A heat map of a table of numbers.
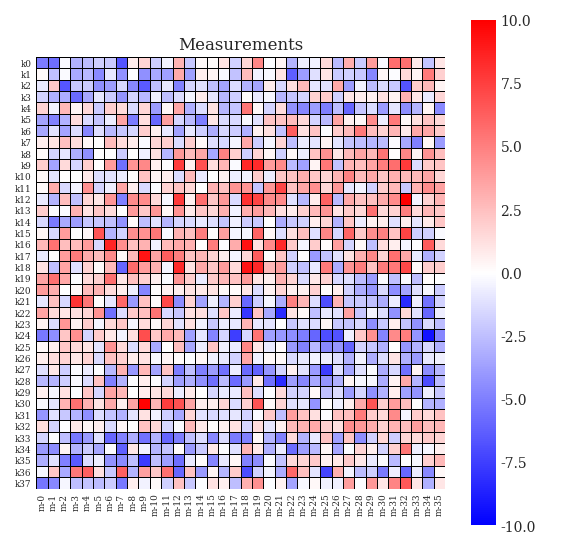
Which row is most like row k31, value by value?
k6
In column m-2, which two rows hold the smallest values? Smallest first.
k2, k35
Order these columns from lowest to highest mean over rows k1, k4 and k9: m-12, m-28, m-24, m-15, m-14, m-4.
m-24, m-28, m-4, m-15, m-14, m-12
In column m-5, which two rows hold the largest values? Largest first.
k15, k22
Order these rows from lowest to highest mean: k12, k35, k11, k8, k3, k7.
k35, k3, k7, k8, k11, k12
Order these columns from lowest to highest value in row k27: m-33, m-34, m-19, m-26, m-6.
m-19, m-34, m-6, m-26, m-33
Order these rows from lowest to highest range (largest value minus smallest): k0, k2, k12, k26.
k26, k2, k0, k12
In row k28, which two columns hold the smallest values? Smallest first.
m-21, m-34
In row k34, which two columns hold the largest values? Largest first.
m-32, m-18
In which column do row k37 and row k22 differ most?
m-18
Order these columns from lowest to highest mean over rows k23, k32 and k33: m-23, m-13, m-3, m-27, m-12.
m-12, m-3, m-23, m-13, m-27
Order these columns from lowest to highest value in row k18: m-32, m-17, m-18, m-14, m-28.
m-17, m-14, m-28, m-32, m-18
